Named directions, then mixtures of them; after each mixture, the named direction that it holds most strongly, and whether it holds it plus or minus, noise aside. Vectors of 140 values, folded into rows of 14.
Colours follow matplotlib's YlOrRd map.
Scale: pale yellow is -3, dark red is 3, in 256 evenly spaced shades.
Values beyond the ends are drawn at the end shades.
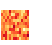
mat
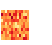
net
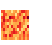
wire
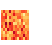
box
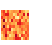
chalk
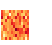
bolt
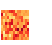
wire, minus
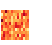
net, minus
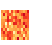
box, minus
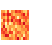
box, minus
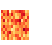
mat, minus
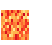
wire, minus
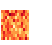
bolt, minus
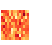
chalk, plus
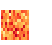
box, plus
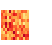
box, plus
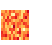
mat, plus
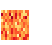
net, plus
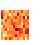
bolt, plus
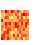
net, minus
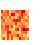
mat, minus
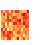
box, minus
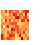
chalk, minus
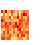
net, minus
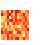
box, minus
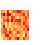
box, minus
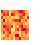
mat, minus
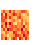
box, plus
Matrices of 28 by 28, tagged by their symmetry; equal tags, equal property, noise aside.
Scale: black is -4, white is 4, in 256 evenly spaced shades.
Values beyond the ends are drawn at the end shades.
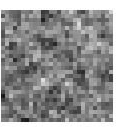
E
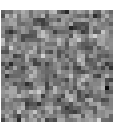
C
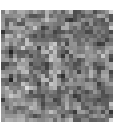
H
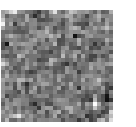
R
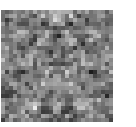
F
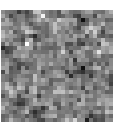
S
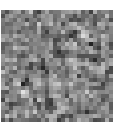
R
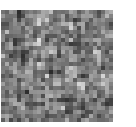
E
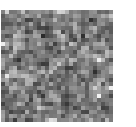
C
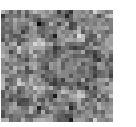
H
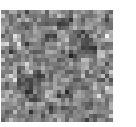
C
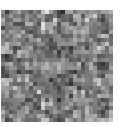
H
